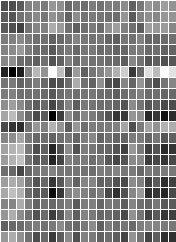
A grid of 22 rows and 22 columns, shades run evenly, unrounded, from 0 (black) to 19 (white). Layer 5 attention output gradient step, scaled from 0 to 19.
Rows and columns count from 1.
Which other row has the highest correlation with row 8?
4
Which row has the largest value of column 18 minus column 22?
11
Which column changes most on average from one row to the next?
7
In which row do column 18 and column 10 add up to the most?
8
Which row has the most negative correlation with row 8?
3
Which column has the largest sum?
2
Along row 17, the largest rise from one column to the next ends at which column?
17
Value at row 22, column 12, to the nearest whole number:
9
